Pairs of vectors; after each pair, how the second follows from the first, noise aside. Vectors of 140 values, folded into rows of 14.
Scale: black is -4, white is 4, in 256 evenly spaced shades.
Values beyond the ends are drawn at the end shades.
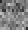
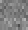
reversed, negated, shrunk.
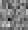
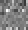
wrapped around, negated, partly zeroed.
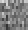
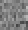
wrapped around, negated, shrunk.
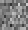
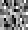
wrapped around, negated, scaled up.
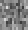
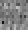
wrapped around, negated, partly zeroed.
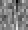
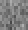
reversed, shrunk.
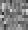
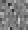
wrapped around, negated, partly zeroed.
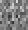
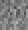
reversed, shrunk.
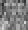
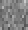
reversed, shrunk.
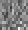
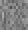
wrapped around, negated, shrunk.
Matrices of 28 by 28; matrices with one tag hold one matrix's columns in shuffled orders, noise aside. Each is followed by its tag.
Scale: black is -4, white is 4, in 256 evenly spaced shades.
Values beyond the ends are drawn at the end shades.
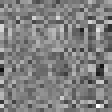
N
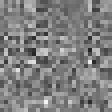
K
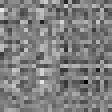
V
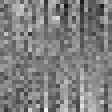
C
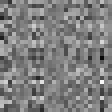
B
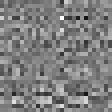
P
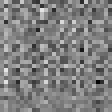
V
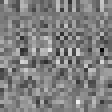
K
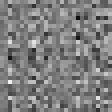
B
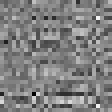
P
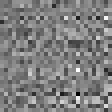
P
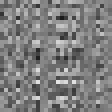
B
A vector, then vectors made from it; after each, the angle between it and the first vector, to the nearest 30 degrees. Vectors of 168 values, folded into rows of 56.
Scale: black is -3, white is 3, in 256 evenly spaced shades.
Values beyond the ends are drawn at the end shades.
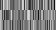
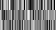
30 degrees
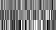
90 degrees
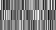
150 degrees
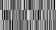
30 degrees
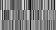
30 degrees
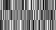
150 degrees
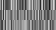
120 degrees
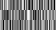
30 degrees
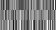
120 degrees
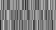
120 degrees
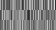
150 degrees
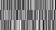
120 degrees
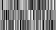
60 degrees
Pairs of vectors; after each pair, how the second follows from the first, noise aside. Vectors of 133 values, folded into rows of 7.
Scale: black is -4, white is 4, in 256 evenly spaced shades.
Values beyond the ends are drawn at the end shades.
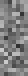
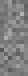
negated, shrunk.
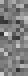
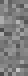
negated, shrunk.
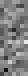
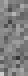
wrapped around, shrunk.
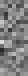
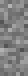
negated, shrunk.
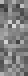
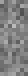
shrunk.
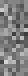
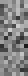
wrapped around, negated.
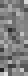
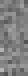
negated, shrunk.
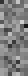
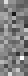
wrapped around, negated.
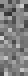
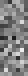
wrapped around, negated.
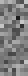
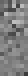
reversed, negated, partly zeroed.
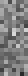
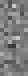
reversed, negated, partly zeroed.
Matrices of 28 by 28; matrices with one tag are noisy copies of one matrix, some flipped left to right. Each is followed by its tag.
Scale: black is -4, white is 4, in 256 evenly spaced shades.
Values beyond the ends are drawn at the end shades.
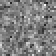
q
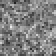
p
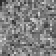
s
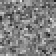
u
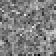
p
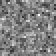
u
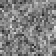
p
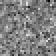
u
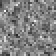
s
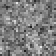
q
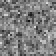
p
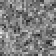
p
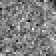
s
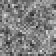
p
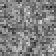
q
